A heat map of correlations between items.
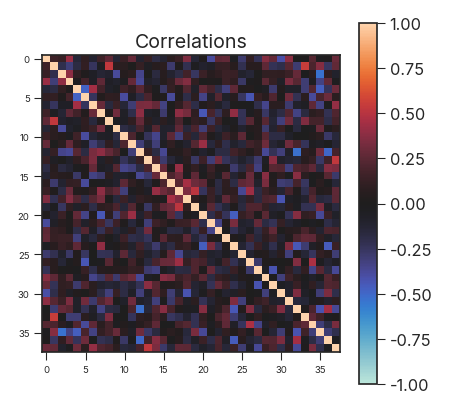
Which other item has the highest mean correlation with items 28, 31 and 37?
0
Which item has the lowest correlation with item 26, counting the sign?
5
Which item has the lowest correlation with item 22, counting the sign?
21
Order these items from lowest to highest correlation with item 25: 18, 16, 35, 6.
18, 6, 35, 16
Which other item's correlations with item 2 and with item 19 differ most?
35
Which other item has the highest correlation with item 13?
37
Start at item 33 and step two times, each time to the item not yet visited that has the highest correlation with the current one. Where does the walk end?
8
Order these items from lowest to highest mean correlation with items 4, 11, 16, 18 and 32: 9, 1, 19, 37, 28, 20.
1, 9, 37, 19, 28, 20
